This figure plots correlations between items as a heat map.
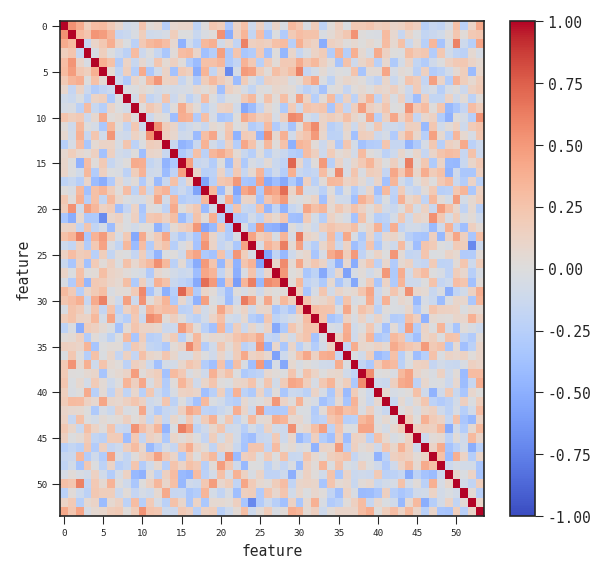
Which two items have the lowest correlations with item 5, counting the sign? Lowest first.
21, 17
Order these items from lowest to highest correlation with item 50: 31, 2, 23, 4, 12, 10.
10, 31, 4, 12, 23, 2
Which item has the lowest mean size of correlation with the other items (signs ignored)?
7
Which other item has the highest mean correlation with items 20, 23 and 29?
1
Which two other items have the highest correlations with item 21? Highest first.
47, 19
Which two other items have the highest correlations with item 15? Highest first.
29, 44
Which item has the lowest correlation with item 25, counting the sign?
26
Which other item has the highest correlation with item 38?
39
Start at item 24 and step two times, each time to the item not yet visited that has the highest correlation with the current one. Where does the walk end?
18
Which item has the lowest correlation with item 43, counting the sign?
52
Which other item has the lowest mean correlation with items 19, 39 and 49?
37
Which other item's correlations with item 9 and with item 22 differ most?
49
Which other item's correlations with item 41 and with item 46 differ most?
48
